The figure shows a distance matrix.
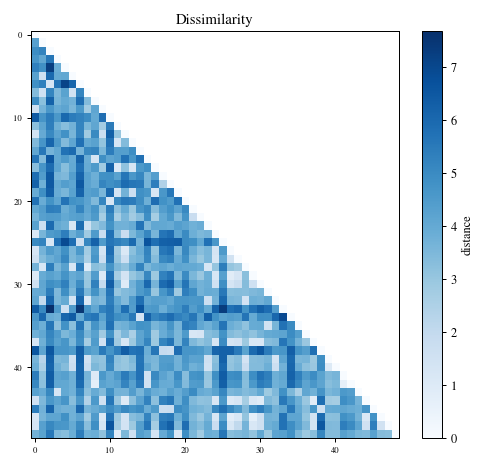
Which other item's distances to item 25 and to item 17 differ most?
2
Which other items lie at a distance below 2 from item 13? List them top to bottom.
11, 16, 19, 48
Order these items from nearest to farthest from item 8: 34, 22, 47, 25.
22, 47, 34, 25
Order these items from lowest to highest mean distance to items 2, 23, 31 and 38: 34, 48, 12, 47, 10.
48, 12, 47, 10, 34
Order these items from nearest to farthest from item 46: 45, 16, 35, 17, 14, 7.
7, 16, 14, 35, 45, 17
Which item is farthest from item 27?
33
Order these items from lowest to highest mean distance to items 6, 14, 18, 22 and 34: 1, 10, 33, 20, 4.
20, 1, 10, 4, 33
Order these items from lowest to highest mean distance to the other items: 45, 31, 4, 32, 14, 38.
32, 31, 45, 4, 14, 38
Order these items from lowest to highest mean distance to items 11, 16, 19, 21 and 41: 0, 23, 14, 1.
23, 0, 1, 14
